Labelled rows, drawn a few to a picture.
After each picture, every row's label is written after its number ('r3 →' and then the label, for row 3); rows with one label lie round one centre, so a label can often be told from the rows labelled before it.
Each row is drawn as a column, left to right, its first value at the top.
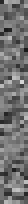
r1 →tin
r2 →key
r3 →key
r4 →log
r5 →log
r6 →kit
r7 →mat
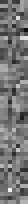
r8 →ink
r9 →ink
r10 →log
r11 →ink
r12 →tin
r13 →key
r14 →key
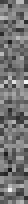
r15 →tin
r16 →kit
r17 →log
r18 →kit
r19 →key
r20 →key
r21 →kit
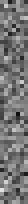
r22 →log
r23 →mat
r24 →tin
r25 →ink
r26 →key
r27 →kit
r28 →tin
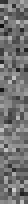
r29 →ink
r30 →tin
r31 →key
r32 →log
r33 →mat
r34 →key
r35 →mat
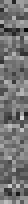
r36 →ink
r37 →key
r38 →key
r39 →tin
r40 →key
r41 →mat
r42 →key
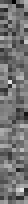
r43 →ink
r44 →ink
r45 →kit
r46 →tin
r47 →log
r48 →log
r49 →key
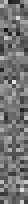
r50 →mat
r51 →key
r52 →tin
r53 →kit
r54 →tin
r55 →log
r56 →mat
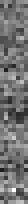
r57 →log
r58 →mat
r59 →log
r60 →log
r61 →key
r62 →key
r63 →log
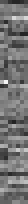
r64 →kit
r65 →kit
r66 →tin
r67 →tin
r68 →tin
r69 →tin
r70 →tin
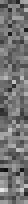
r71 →log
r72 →log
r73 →ink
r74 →kit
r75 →tin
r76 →log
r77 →key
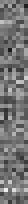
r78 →mat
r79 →log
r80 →mat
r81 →log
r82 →kit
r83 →kit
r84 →log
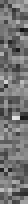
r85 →log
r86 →kit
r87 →log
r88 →mat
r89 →mat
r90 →key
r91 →key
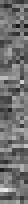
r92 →log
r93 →log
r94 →log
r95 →ink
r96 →ink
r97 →kit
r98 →ink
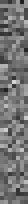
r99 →ink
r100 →ink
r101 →tin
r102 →kit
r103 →key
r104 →tin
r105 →mat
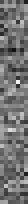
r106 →ink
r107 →key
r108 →mat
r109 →mat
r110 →kit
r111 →mat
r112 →tin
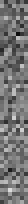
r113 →mat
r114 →tin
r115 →log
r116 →mat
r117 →tin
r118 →ink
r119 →tin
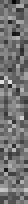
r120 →kit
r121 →log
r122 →kit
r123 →tin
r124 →ink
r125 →mat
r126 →log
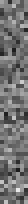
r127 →mat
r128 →key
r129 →tin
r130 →mat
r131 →log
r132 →kit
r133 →key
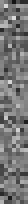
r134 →key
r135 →mat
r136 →kit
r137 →tin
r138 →ink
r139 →tin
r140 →tin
